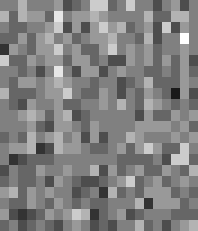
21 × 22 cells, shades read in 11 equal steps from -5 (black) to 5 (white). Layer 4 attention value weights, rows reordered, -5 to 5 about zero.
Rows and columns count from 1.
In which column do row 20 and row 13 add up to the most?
9
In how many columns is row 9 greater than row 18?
6
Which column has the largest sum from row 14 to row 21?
21
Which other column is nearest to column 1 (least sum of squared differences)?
10
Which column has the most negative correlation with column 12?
18
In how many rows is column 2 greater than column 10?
8
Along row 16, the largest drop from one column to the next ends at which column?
12
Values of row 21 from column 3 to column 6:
-2 -1 0 -1
